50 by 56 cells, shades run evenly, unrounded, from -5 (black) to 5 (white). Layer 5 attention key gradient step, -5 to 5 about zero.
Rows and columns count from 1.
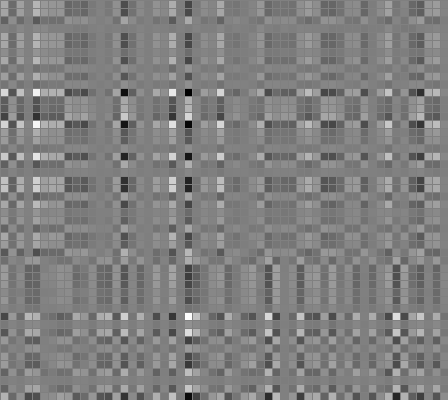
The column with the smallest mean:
24
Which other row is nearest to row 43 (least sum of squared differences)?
34
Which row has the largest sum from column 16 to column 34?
40
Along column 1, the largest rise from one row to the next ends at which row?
16
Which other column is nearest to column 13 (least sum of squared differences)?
47
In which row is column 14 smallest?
50
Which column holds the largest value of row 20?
5
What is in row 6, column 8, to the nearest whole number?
1
